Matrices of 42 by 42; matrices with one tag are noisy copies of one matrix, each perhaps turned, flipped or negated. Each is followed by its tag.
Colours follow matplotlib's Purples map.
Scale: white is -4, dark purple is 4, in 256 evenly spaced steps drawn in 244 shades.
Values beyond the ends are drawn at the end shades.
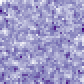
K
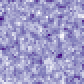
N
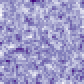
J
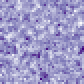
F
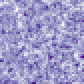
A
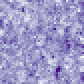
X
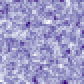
N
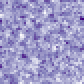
N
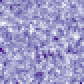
F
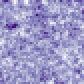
X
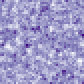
F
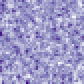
A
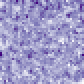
K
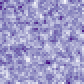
N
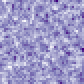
A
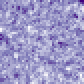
K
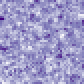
N
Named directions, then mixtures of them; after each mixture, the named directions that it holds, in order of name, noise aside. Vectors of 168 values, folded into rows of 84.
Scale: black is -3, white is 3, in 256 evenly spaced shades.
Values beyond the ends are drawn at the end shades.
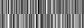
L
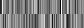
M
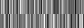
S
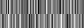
L, M.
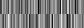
L, M.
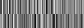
L, M, S.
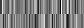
M.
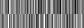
L, M, S.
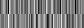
L, M, S.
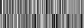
L, M, S.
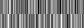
L, M.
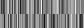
S.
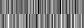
L, M.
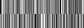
L, M, S.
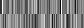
M.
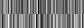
L.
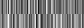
L.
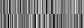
L, S.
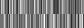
S.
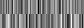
L, M, S.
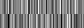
L, M.
